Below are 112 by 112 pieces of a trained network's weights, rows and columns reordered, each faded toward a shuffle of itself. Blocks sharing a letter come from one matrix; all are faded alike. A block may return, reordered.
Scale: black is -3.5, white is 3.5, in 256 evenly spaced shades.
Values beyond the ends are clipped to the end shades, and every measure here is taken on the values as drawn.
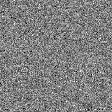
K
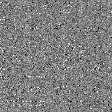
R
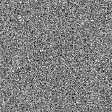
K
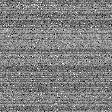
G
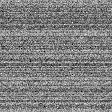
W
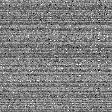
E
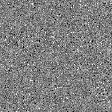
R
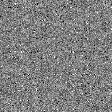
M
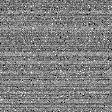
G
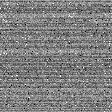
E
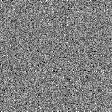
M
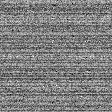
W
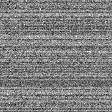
W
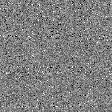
R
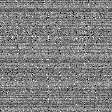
G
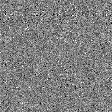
M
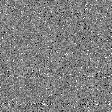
R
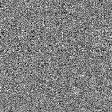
K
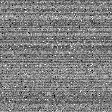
E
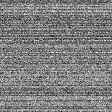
W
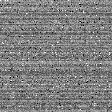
G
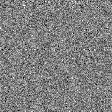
K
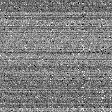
E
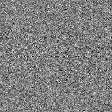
M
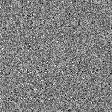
K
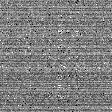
E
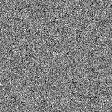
K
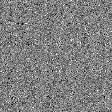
M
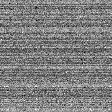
W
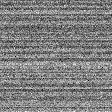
W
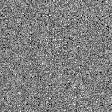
K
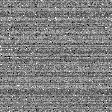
E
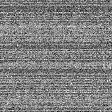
W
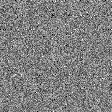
K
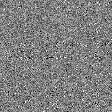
M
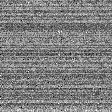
W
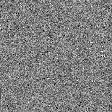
K
